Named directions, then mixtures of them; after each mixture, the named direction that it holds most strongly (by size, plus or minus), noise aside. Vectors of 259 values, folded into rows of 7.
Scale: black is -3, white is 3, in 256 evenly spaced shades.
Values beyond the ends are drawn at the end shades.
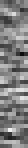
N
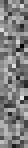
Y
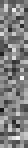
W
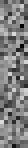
Y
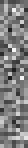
W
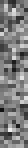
W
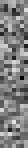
W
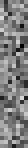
Y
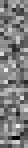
W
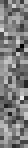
Y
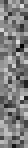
Y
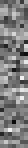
N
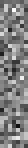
W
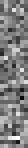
W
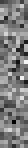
Y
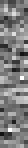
N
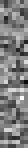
N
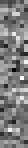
N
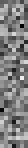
W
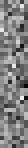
Y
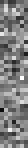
W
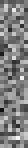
W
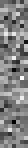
W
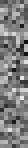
Y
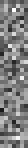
W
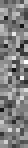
Y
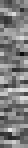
N
